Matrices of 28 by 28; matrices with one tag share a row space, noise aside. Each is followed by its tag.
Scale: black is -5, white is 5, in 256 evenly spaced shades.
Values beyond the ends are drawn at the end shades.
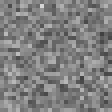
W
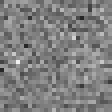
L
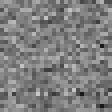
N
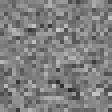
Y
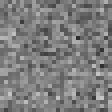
N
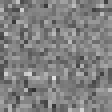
L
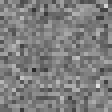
N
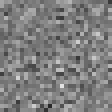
Y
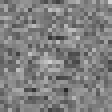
Y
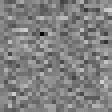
W
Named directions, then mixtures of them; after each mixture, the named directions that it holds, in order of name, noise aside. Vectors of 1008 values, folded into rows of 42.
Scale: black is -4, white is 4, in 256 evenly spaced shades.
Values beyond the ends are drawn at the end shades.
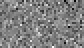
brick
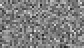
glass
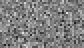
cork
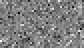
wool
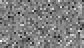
wool.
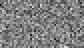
glass.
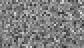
cork, glass.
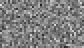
glass.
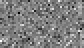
wool.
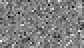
wool.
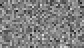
glass.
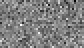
brick, wool.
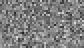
cork, glass.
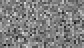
cork.
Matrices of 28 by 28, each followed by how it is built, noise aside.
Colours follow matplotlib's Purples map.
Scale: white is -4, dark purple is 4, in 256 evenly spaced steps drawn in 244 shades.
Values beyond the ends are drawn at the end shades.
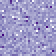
sparse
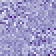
block diagonal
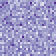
repeating columns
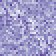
block diagonal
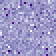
sparse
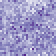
smooth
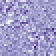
block diagonal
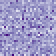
uneven rows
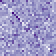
diagonal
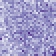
smooth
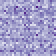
blocks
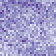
smooth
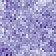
smooth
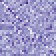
diagonal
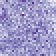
smooth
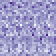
repeating columns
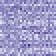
blocks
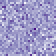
block diagonal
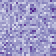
blocks
